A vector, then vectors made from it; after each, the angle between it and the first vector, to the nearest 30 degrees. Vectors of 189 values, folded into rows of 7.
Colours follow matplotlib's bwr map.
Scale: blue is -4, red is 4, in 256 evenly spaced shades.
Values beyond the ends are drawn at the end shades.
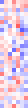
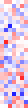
90 degrees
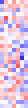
30 degrees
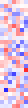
60 degrees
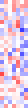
30 degrees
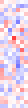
120 degrees
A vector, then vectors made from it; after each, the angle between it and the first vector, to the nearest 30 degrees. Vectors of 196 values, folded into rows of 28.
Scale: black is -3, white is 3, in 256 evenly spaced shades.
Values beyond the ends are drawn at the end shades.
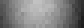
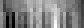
60 degrees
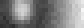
120 degrees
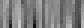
90 degrees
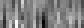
90 degrees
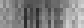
150 degrees
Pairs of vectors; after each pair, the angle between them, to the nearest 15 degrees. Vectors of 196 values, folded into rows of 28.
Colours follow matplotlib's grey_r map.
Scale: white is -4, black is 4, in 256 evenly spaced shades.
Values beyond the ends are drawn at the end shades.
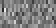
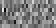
165 degrees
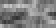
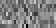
105 degrees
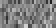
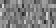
105 degrees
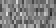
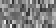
75 degrees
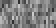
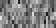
30 degrees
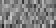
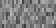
45 degrees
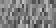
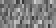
150 degrees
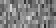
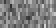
165 degrees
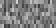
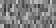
15 degrees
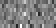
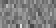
45 degrees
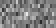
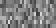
90 degrees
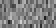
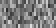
150 degrees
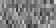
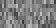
150 degrees
